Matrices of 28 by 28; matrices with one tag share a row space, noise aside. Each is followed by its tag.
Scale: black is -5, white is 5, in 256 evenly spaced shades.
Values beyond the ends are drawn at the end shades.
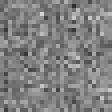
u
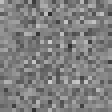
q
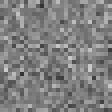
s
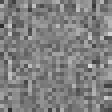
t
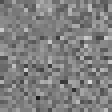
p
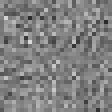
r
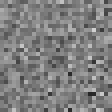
s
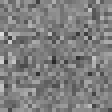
t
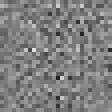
q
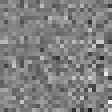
s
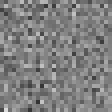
r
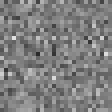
r
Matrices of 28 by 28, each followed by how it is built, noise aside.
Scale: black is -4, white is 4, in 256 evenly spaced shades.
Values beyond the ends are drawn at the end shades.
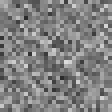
Toeplitz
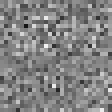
uneven rows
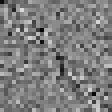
banded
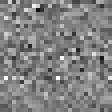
uneven rows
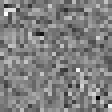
banded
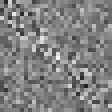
banded
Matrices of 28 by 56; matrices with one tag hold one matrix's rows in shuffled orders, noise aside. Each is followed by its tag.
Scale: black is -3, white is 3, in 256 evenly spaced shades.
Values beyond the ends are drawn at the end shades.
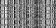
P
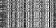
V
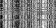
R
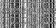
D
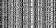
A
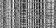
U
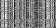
P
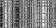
R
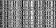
A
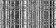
D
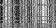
R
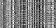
U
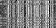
V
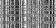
D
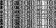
R
